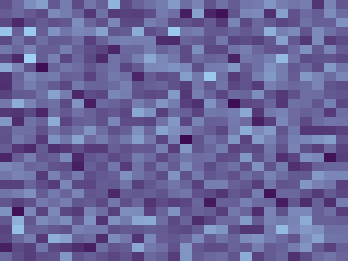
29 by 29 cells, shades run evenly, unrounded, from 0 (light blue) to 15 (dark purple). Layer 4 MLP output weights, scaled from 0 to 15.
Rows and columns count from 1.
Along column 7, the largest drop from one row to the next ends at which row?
12
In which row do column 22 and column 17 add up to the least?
2
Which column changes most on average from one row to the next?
1
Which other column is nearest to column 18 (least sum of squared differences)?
19
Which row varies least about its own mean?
10
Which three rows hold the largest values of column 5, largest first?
17, 21, 28
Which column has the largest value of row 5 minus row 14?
15
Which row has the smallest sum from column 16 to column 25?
9
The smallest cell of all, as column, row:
3, 7
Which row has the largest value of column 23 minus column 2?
22
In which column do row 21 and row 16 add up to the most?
16
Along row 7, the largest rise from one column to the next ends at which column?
4
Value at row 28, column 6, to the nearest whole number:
11
